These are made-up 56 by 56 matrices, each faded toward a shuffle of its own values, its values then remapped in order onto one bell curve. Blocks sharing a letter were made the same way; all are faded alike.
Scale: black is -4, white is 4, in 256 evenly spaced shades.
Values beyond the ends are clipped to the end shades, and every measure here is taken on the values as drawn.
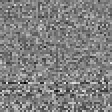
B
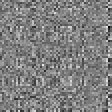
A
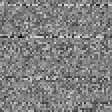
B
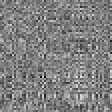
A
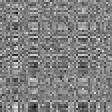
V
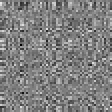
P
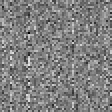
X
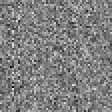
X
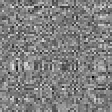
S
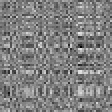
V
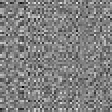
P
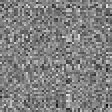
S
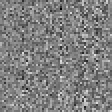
X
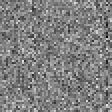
X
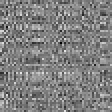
P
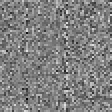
X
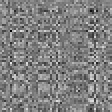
P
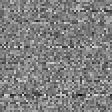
B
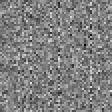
X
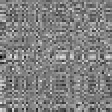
P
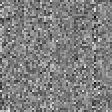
X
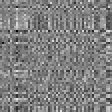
V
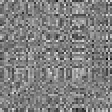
P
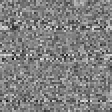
B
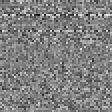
B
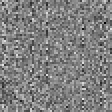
X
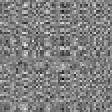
P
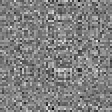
S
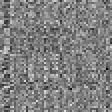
S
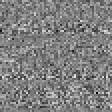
B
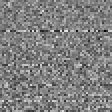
B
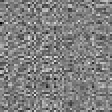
A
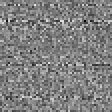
B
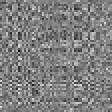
P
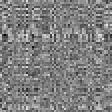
A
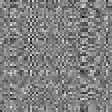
P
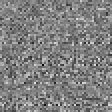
B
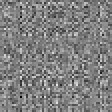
A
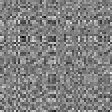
P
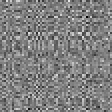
P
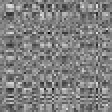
V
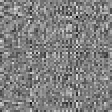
A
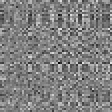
P
